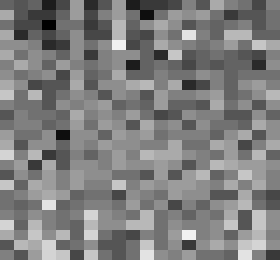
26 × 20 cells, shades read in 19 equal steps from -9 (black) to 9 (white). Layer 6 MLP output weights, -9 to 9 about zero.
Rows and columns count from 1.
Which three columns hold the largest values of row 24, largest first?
14, 7, 3
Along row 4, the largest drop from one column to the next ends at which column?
2
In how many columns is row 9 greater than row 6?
10
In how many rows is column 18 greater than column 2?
12
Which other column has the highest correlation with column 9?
6
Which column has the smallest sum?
5
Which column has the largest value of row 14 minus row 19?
18
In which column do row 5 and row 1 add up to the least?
4
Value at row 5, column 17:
2
